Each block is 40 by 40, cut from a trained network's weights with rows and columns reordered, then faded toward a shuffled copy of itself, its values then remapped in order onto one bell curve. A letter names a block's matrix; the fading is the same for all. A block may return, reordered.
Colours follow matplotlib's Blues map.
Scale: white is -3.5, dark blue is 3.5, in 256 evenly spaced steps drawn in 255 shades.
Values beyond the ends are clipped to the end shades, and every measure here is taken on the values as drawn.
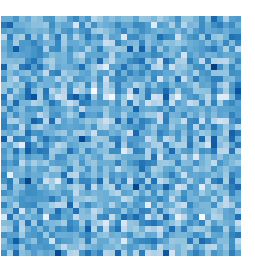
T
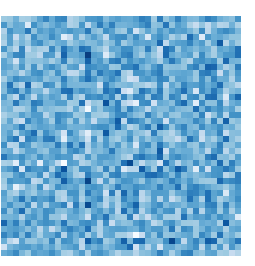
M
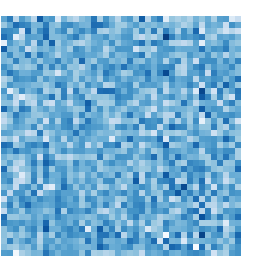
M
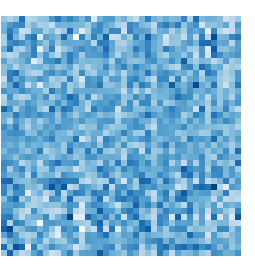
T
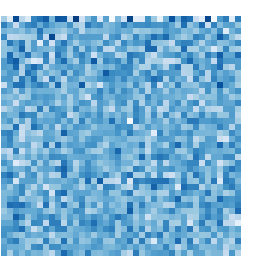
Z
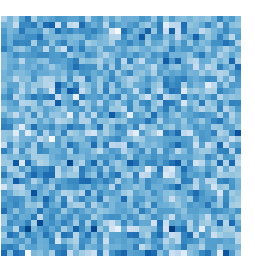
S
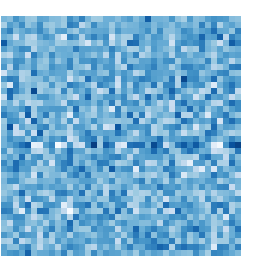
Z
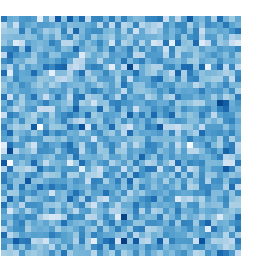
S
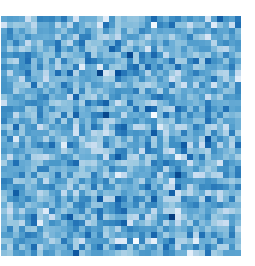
Z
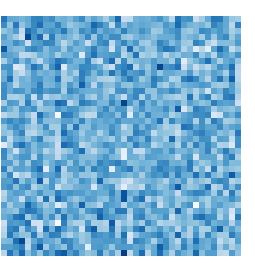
M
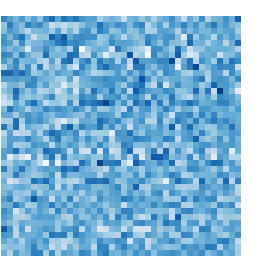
S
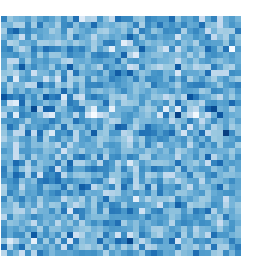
S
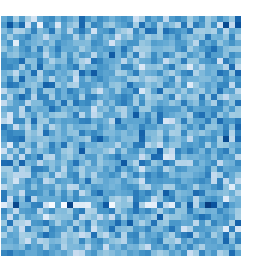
Z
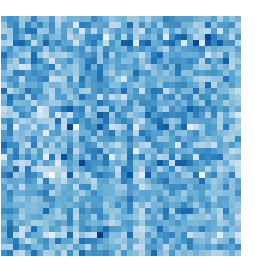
T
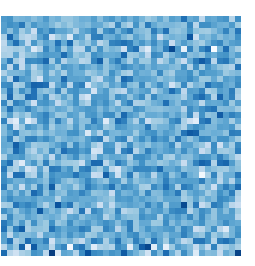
S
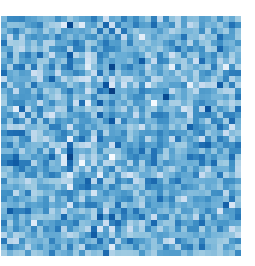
M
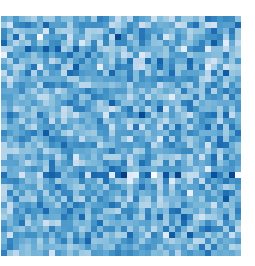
Z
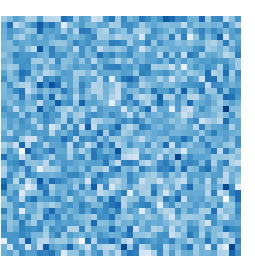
M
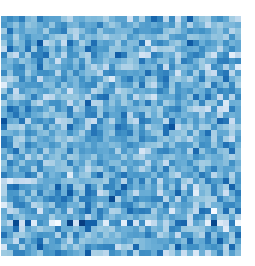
Z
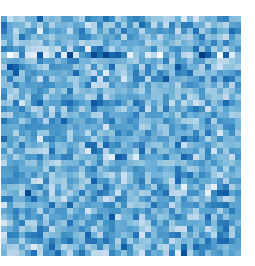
Z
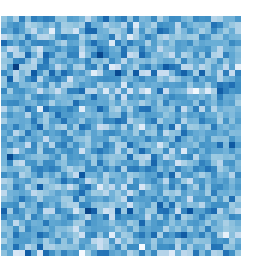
S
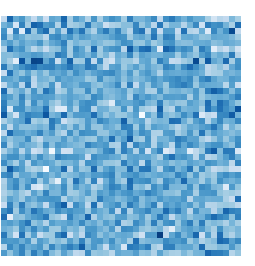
S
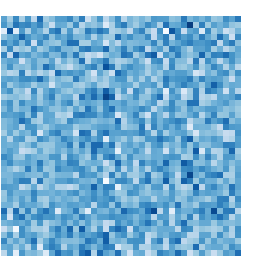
S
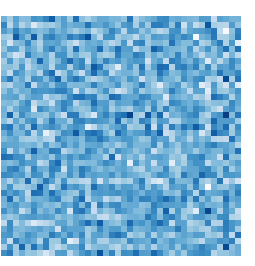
M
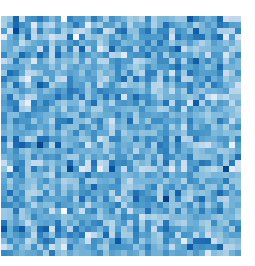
T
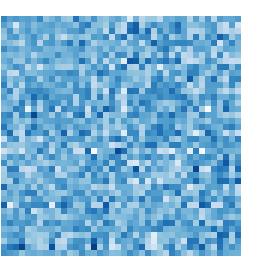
S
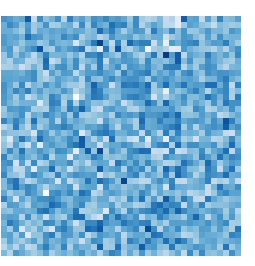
M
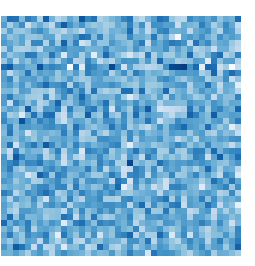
Z
